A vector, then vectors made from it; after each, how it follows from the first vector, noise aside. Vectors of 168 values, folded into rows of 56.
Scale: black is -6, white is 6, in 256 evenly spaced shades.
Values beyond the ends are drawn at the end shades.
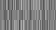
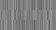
reversed, negated, shrunk.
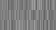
reversed, shrunk.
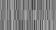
reversed, negated.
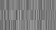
wrapped around, shrunk.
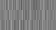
negated, shrunk.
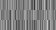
reversed, negated.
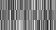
reversed, scaled up.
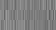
wrapped around, shrunk.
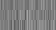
wrapped around, shrunk.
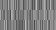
reversed, negated.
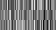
reversed, scaled up.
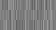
reversed, negated, shrunk.
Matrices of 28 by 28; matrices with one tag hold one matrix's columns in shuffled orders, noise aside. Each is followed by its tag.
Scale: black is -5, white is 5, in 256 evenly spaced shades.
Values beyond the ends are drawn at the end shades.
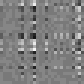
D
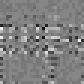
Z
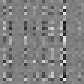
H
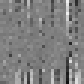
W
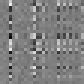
D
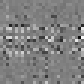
Z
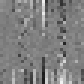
W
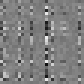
H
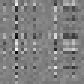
D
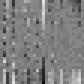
W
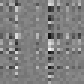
D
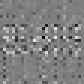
Z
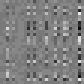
H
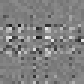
Z
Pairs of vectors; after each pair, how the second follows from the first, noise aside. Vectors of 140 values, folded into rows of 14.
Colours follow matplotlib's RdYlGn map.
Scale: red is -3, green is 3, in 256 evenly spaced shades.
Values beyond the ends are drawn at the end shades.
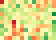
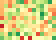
reversed, negated.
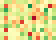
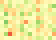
wrapped around, shrunk.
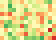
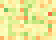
wrapped around, shrunk.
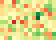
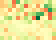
partly zeroed.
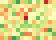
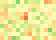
shrunk.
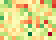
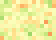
shrunk.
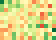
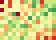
reversed, negated.
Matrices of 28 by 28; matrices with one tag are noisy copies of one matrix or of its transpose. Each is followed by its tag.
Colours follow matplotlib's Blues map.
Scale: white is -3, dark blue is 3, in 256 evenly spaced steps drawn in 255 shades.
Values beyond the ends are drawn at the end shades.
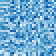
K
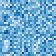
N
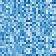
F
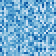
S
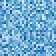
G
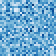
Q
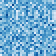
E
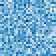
F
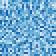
K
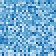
F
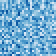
K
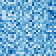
Q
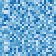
N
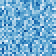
K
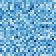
N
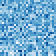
F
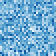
F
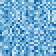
E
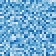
E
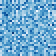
E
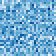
N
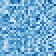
N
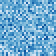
F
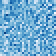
N
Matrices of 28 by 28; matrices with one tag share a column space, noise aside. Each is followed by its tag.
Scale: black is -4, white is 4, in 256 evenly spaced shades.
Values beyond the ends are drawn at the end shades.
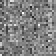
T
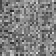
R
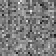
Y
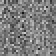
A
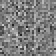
T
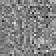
A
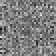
T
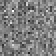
Y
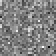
T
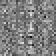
A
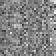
A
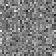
A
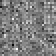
Y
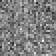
R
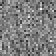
Y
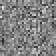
A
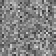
Y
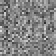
T
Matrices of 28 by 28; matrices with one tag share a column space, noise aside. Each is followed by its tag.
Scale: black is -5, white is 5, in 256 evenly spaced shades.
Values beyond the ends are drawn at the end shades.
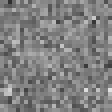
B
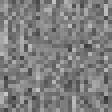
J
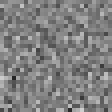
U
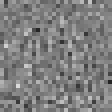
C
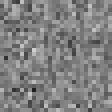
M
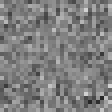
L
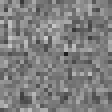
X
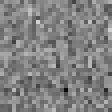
B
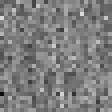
J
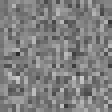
B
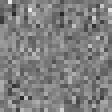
L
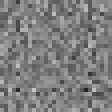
M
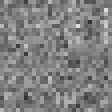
X
